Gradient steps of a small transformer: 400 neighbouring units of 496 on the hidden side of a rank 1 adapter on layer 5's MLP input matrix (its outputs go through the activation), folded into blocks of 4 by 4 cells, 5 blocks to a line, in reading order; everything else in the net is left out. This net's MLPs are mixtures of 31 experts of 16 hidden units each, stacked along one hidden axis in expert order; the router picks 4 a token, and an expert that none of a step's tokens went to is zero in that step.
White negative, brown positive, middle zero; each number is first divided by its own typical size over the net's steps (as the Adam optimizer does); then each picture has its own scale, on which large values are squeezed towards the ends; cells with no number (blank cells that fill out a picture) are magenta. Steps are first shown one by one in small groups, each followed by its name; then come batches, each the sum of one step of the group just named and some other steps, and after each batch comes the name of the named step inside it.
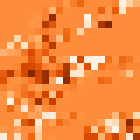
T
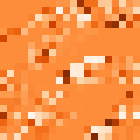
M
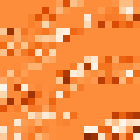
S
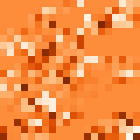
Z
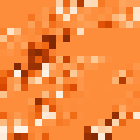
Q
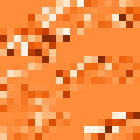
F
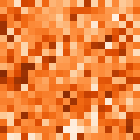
F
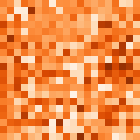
M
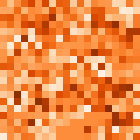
T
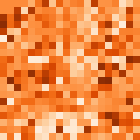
T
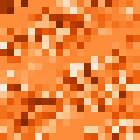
S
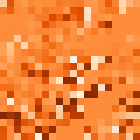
T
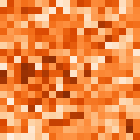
T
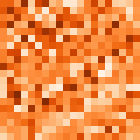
F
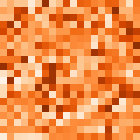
S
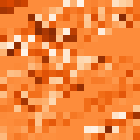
F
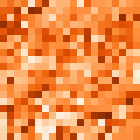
F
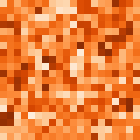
M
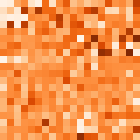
S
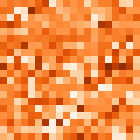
Q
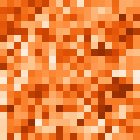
F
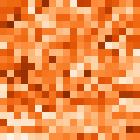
S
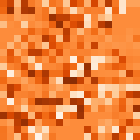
T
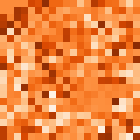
Z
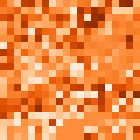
S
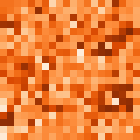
Q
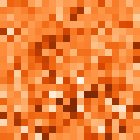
Q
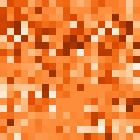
S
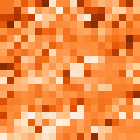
M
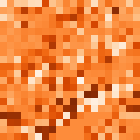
Q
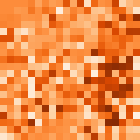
M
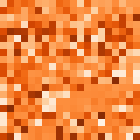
Z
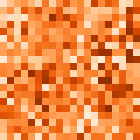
T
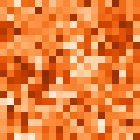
T
